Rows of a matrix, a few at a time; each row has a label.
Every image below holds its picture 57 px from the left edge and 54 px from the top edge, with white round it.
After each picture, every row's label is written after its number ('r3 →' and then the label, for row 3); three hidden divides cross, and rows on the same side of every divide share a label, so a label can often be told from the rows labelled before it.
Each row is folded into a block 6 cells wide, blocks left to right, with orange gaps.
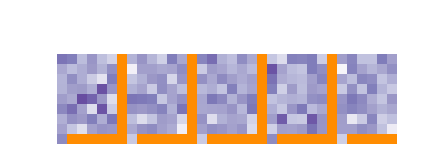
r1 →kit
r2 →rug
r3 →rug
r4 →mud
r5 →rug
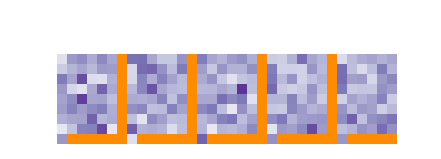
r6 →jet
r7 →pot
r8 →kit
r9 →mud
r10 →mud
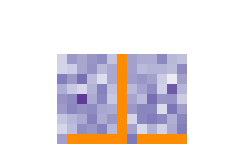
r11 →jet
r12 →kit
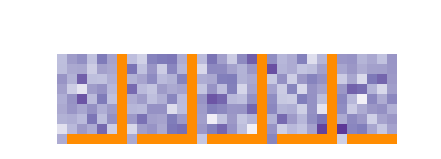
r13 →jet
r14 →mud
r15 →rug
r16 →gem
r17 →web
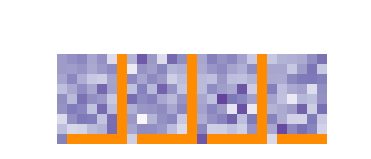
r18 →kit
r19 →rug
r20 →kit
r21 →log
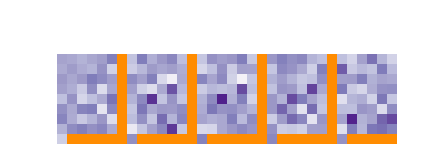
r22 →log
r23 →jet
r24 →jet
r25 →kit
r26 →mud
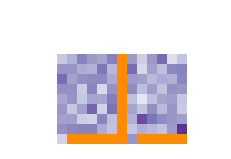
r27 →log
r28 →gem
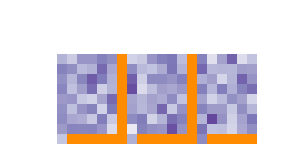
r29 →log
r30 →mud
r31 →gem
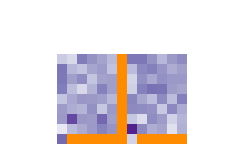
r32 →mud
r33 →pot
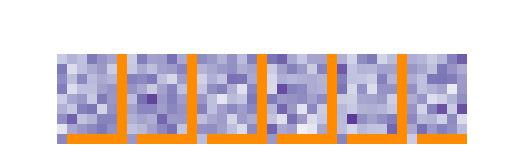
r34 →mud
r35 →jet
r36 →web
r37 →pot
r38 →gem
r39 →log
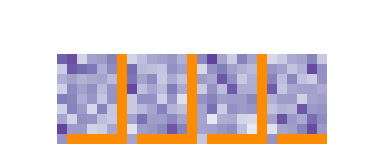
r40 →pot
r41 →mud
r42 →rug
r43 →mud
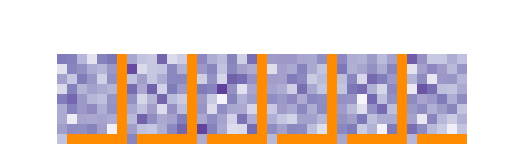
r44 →rug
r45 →gem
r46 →web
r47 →rug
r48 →web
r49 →pot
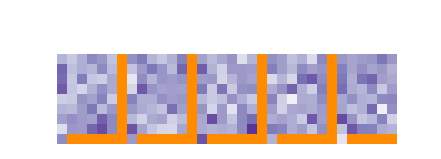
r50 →mud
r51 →pot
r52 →gem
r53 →web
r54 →log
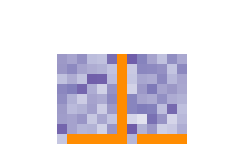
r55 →web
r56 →pot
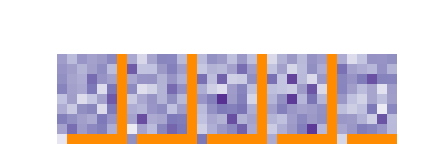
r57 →log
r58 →mud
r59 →jet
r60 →jet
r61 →log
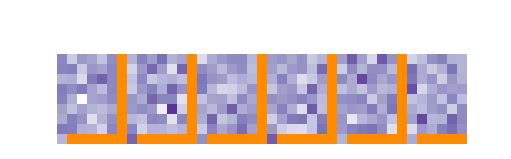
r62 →web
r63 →kit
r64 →mud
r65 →kit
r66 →rug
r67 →mud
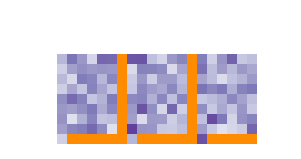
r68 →rug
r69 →pot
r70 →gem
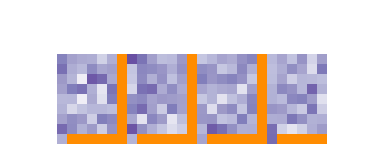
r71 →web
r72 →pot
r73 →log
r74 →kit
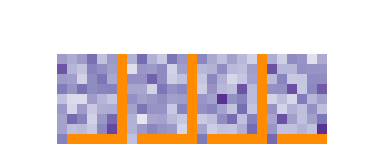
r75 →gem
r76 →rug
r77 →kit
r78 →gem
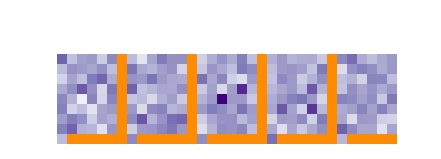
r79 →web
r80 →mud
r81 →jet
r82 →kit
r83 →pot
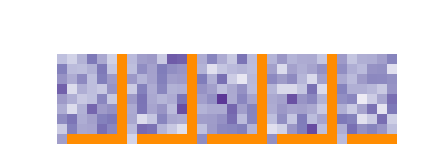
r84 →mud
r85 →rug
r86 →jet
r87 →jet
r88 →log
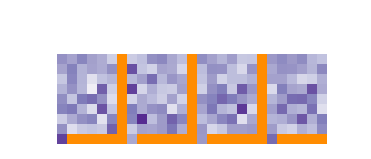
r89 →kit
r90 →mud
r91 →kit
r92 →kit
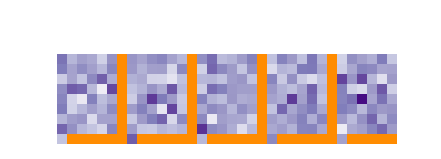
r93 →web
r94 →kit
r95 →pot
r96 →jet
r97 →jet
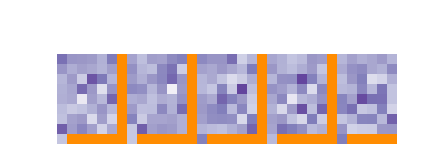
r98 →web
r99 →log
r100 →kit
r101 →log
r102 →kit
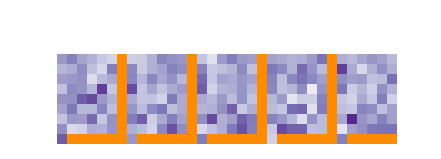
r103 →kit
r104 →mud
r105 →mud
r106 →log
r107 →mud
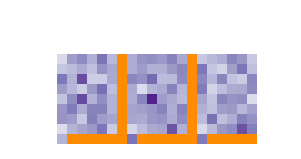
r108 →jet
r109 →jet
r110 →mud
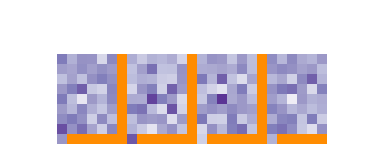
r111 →web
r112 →kit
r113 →jet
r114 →web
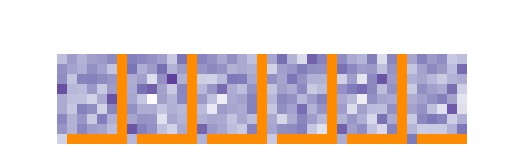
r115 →log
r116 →web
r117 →web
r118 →rug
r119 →web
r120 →kit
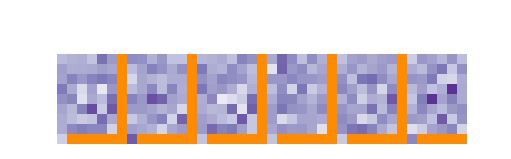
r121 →log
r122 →kit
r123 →log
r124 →rug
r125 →log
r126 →jet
